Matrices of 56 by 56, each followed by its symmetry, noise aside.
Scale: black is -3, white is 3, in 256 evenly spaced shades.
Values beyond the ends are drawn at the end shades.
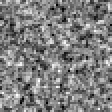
antisymmetric.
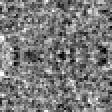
mirrored top to bottom.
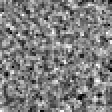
antisymmetric.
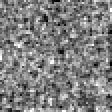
antisymmetric.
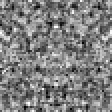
mirrored left to right.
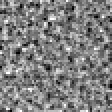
antisymmetric.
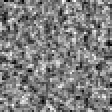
no symmetry.
